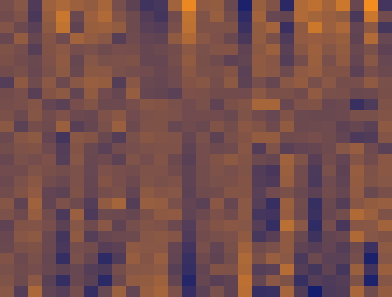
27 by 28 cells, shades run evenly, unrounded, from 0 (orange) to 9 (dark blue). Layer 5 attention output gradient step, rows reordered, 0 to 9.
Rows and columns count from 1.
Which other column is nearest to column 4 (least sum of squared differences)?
24
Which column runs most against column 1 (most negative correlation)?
2
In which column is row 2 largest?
18
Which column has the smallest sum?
21
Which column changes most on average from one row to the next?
20
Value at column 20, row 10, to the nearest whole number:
3
